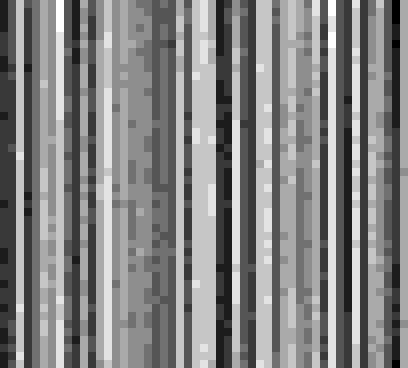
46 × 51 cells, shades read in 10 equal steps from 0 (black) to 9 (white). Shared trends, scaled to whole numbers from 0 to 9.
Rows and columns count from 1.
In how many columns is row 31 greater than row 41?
9
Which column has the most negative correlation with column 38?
30
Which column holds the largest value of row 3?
8
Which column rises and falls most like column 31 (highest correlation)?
26
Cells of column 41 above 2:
15
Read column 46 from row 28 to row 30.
2 2 2
